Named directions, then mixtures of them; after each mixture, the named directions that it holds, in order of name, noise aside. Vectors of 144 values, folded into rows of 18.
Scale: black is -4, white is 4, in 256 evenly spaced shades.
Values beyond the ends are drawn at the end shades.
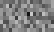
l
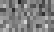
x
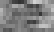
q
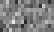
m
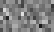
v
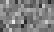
m.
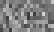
l, v.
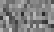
l, v.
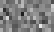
v.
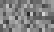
l.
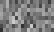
l, m.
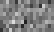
m.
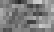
q.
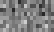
x.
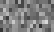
m, v.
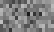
l, q.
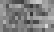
l, q.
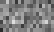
m, v.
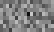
l.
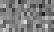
x.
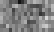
q, x.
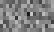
l.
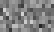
m, v.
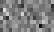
v.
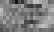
m, q.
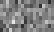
m.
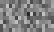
l.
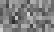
l, m.
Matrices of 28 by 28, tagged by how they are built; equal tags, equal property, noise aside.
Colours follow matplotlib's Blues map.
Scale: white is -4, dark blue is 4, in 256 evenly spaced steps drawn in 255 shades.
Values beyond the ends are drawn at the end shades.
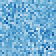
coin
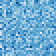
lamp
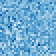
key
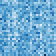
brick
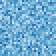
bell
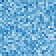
bell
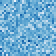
bell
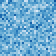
bell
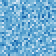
bell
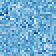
coin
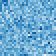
coin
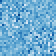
coin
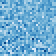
key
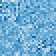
coin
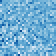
key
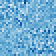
coin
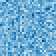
bell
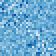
coin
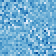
coin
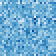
lamp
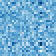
lamp
